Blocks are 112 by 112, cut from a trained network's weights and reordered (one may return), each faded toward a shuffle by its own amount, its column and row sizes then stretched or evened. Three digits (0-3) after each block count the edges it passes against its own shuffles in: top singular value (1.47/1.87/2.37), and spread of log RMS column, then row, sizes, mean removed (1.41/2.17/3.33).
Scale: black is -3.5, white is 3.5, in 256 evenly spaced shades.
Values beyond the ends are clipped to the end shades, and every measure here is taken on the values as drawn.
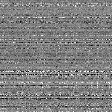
3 1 3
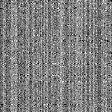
3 0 2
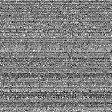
3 0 2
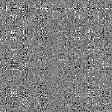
2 3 2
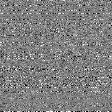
0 0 3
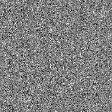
0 2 0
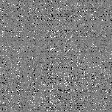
0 2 2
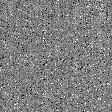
0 1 0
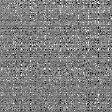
2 2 2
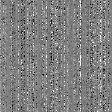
2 3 0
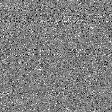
1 0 2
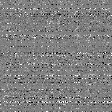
1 1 3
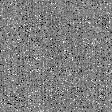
0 0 1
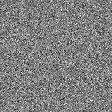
1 0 0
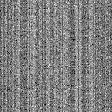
3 0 0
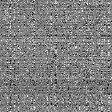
2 2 0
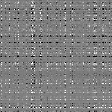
3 3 3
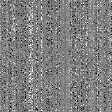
2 3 1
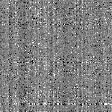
2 1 2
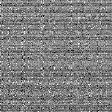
3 2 0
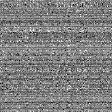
3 1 2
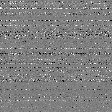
1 0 3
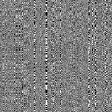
3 3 0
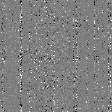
0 3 1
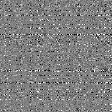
0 2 3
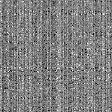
3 0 2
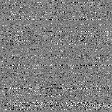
1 1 3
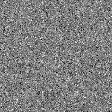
1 1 0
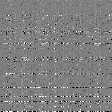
2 1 3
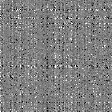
2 2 2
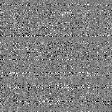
0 2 3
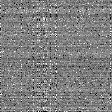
2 2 1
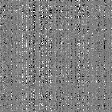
2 3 2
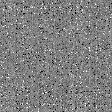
0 1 1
